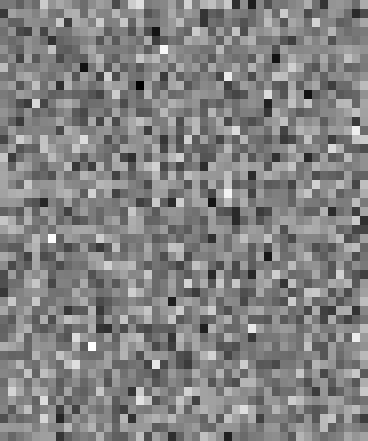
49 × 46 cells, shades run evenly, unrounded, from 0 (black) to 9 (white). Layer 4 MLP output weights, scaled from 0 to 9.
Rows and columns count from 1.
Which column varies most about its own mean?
45
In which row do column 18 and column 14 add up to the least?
37
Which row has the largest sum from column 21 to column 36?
46
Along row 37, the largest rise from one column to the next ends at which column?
27
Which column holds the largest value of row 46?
31
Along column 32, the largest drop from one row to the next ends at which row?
38
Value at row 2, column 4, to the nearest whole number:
5
